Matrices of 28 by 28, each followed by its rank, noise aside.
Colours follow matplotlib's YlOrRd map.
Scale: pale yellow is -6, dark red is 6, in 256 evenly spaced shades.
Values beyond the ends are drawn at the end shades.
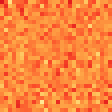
five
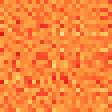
five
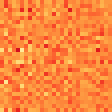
four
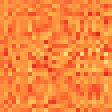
four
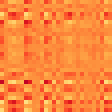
one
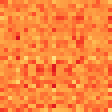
four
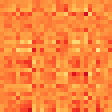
two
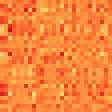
four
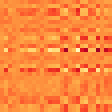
one
